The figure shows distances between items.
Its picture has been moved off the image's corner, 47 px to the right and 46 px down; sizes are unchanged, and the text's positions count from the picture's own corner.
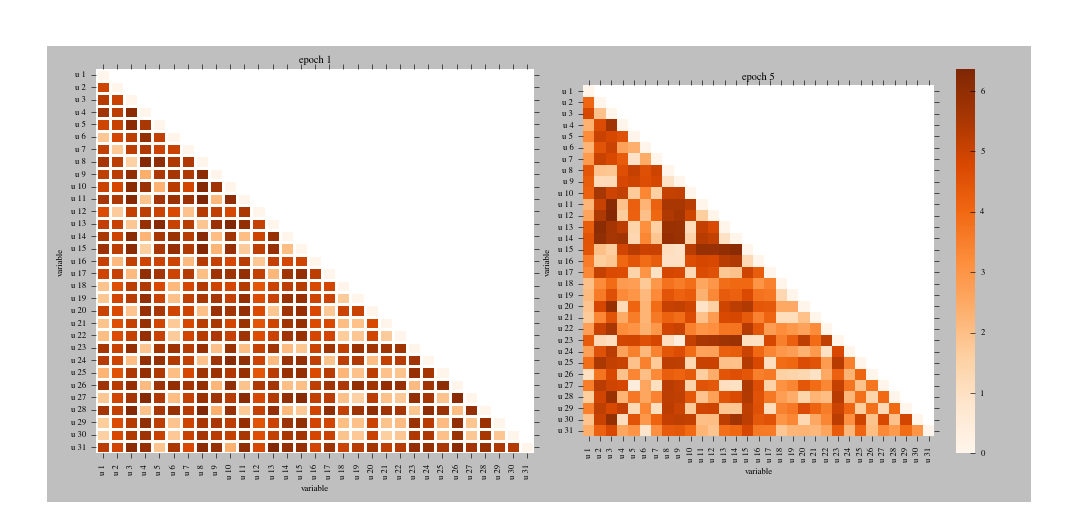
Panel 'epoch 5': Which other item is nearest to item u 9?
u 23
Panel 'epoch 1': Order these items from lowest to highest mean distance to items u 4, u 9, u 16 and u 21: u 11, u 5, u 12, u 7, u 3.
u 11, u 12, u 7, u 5, u 3
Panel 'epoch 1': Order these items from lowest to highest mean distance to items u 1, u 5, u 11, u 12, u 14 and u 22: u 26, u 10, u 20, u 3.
u 26, u 10, u 20, u 3
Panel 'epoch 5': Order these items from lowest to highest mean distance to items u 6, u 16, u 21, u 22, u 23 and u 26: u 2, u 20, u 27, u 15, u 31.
u 31, u 20, u 2, u 15, u 27
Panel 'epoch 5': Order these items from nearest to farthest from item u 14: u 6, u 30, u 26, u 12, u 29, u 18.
u 29, u 6, u 18, u 26, u 12, u 30
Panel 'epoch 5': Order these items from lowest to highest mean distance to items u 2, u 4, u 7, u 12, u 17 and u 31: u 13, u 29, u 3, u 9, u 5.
u 5, u 29, u 13, u 9, u 3
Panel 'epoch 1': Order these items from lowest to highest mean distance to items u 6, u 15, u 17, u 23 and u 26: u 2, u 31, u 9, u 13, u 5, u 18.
u 9, u 18, u 13, u 2, u 5, u 31
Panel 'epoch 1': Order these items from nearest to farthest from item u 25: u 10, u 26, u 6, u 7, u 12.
u 6, u 12, u 7, u 10, u 26
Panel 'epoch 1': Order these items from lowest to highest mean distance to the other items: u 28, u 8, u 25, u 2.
u 25, u 2, u 28, u 8
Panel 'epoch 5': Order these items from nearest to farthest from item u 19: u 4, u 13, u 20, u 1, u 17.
u 1, u 20, u 4, u 17, u 13
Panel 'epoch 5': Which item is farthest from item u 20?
u 3
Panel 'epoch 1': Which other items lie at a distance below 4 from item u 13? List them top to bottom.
u 3, u 8, u 17, u 20, u 24
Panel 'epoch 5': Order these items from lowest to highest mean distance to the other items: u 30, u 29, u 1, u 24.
u 1, u 24, u 29, u 30
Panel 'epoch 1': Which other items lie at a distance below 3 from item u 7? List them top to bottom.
u 2, u 12, u 16
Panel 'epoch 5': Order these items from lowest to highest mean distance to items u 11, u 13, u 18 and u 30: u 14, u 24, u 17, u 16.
u 24, u 17, u 14, u 16
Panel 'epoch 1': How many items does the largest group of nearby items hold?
10
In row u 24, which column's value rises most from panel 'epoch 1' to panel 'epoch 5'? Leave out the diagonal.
u 3
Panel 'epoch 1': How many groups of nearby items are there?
5
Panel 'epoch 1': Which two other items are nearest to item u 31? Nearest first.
u 5, u 10
